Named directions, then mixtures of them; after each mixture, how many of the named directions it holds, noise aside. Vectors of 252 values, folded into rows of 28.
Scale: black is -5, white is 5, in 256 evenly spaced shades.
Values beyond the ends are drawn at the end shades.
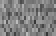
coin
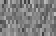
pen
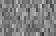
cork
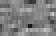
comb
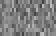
one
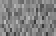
one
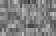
four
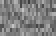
four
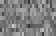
three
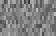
one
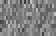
one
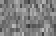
three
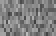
one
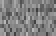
one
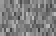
three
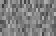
one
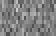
two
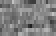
one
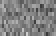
one
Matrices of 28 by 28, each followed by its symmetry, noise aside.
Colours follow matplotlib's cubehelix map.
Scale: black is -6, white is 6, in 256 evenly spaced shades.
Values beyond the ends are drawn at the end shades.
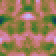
mirrored left to right.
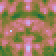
mirrored left to right.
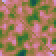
same after a half turn.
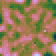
antisymmetric.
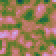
no symmetry.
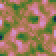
same after a half turn.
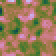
antisymmetric.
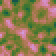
symmetric across the other diagonal.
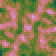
same after a half turn.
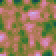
no symmetry.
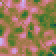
no symmetry.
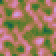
same after a half turn.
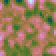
no symmetry.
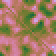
symmetric across the other diagonal.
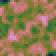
same after a half turn.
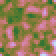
symmetric.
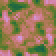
same after a half turn.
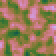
antisymmetric.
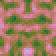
mirrored left to right.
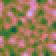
antisymmetric.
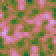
same after a half turn.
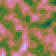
antisymmetric.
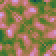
symmetric.
